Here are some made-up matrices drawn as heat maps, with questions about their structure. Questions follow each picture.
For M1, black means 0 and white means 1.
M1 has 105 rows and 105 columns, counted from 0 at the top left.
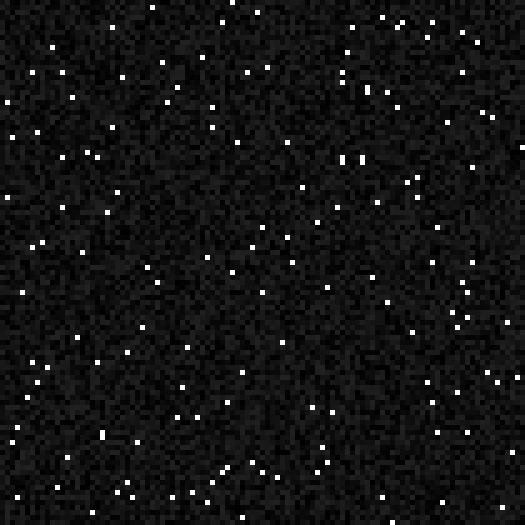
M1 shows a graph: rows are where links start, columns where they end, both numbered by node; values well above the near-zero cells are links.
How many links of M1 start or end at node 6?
4
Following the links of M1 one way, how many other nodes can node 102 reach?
12
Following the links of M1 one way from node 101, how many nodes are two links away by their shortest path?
2
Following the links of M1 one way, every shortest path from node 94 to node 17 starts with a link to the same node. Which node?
node 52
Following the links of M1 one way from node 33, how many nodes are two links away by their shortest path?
3
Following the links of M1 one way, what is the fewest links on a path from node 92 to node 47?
3
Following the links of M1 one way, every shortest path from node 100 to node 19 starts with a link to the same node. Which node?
node 41
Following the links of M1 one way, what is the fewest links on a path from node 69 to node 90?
7
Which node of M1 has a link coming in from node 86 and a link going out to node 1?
node 20
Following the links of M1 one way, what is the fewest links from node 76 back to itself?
2
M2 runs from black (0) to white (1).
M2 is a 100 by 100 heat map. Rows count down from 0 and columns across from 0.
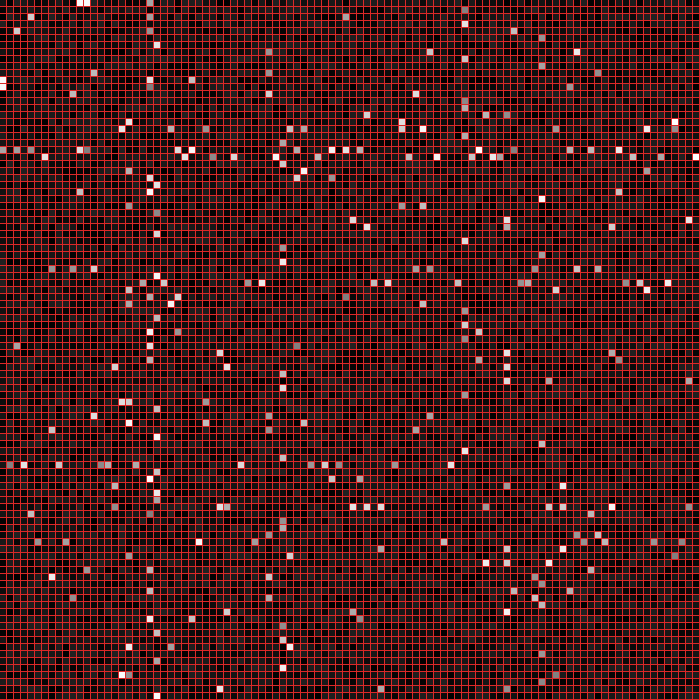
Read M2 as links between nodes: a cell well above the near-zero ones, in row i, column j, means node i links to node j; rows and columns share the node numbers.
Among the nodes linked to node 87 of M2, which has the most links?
node 72
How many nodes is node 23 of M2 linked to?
1
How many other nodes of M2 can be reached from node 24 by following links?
10
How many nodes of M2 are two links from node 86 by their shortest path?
8
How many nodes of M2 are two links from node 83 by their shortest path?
8
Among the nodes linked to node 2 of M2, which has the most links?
node 21
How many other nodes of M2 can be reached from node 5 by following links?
9
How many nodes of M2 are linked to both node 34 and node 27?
0
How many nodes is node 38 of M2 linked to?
8
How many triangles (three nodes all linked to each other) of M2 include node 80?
2
